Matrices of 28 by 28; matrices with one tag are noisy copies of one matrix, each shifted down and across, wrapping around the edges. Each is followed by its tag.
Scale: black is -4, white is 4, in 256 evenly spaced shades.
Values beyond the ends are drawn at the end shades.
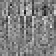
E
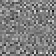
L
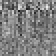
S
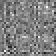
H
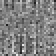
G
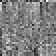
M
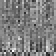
S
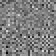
L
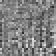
G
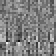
E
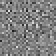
L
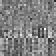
S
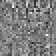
G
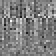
S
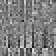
E
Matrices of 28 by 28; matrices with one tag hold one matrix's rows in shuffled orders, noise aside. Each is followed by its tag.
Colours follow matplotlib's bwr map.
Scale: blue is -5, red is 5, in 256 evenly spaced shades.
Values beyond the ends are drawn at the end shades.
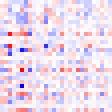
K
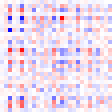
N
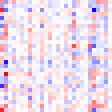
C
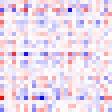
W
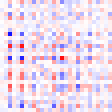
N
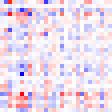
K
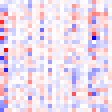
C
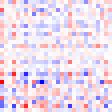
W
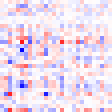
K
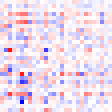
K
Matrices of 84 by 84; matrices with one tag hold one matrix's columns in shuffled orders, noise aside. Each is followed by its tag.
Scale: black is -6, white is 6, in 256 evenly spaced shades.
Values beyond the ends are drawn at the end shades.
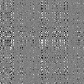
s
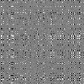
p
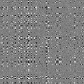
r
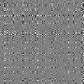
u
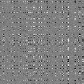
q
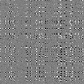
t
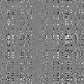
p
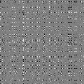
q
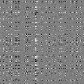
q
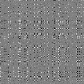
t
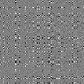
r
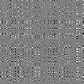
t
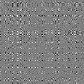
u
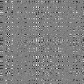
q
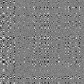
r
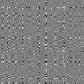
r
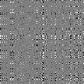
p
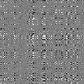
p
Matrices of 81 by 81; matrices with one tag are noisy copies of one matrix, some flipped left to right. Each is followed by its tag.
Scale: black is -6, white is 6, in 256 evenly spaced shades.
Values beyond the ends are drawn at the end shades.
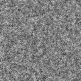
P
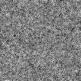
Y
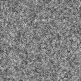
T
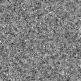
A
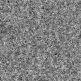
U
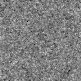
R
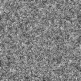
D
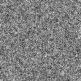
A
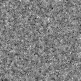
P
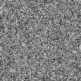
D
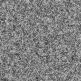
P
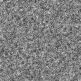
A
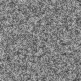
P
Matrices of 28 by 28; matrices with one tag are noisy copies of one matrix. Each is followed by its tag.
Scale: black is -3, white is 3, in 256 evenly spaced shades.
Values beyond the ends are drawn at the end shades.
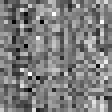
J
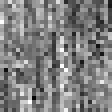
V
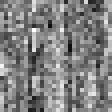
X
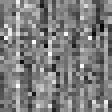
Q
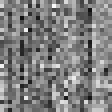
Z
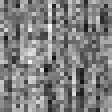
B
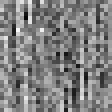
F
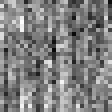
V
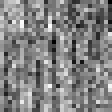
V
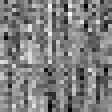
B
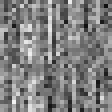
B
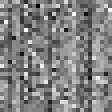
Z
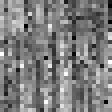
V
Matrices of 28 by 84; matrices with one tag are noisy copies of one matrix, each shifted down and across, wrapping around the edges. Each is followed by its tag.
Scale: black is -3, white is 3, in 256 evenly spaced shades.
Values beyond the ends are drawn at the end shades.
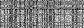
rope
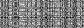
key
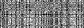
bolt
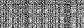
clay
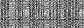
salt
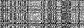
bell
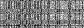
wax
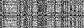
bell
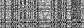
bell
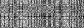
bolt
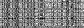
key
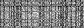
rope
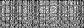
rope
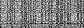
salt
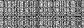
clay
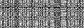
clay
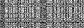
clay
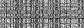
rope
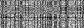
bolt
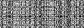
key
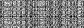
key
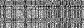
wax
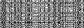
key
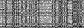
bell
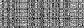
key
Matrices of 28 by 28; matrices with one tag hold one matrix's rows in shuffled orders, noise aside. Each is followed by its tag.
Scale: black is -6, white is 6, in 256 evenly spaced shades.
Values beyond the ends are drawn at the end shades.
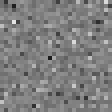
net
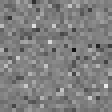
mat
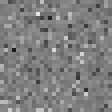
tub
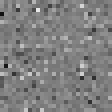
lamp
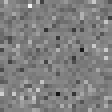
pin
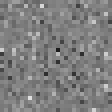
pin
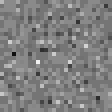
tub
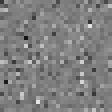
lamp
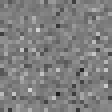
pin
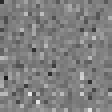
lamp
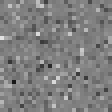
tub
